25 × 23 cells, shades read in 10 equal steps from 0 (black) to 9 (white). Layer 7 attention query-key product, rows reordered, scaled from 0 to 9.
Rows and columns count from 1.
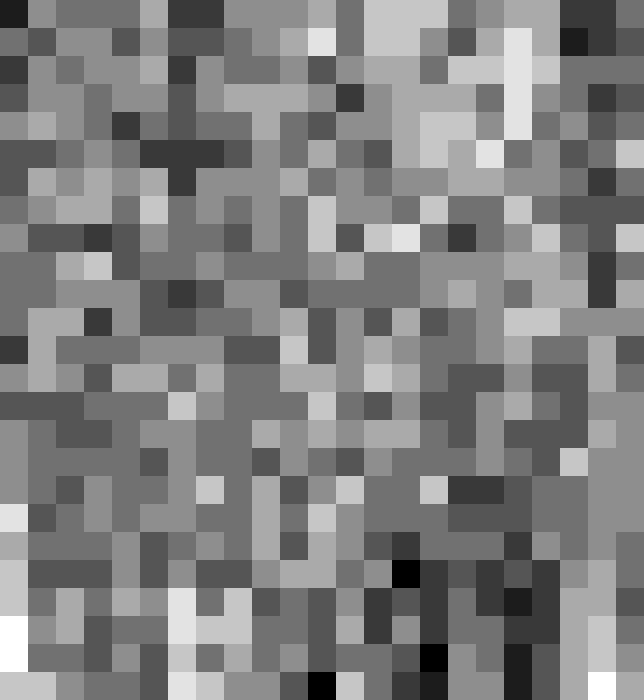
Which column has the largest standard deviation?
19
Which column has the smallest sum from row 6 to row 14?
7
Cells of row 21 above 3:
11
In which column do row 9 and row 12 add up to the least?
4
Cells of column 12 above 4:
14
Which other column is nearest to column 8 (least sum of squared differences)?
13
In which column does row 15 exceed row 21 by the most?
15
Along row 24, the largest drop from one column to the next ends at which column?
2
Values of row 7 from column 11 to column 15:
6 4 5 4 5
